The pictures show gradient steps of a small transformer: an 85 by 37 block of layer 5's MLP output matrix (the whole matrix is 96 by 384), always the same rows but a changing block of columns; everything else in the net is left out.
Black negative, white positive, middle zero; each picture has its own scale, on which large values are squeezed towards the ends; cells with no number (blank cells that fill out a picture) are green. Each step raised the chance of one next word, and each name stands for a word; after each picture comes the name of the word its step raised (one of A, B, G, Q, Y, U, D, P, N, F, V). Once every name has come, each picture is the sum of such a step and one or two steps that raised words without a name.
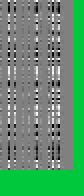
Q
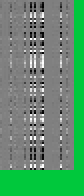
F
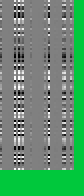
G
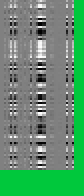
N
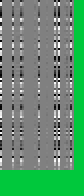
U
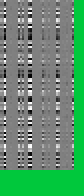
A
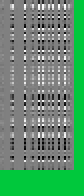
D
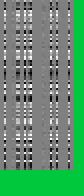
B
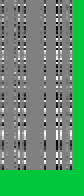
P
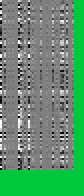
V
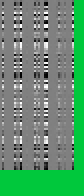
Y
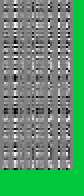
F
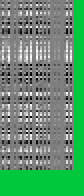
N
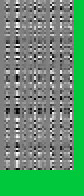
G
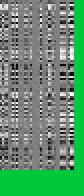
D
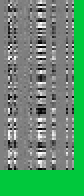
P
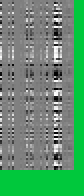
A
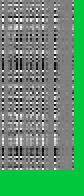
G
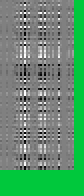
A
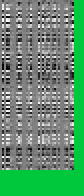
Y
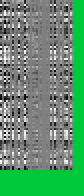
P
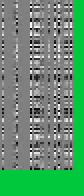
N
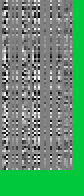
G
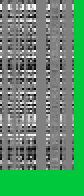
D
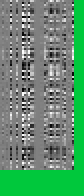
Q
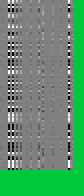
Q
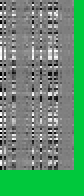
B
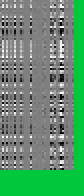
N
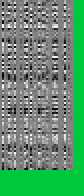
Y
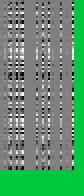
Y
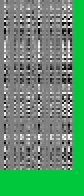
N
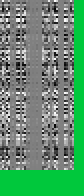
Q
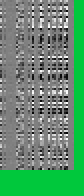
A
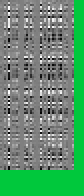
A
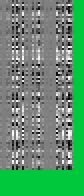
P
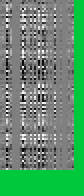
B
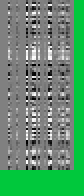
P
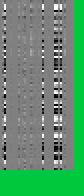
D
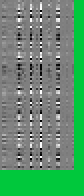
A
